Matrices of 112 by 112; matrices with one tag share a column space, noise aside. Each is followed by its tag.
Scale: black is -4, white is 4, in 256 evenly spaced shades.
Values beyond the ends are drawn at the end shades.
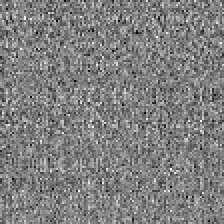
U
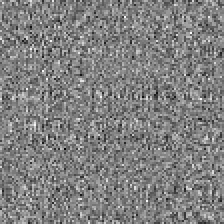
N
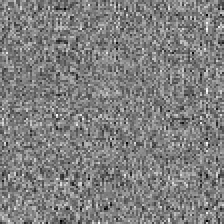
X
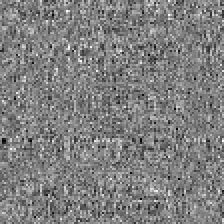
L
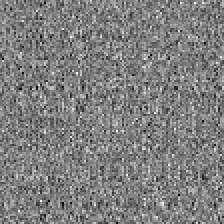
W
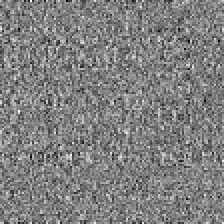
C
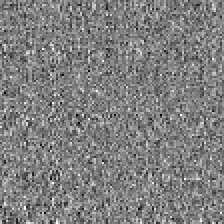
X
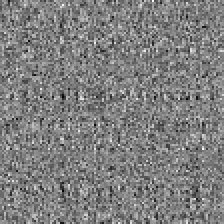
N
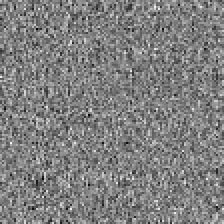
X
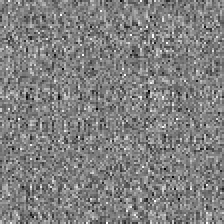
N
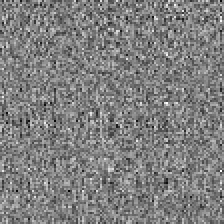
U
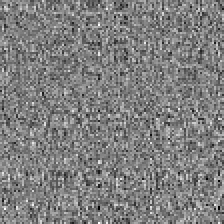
X
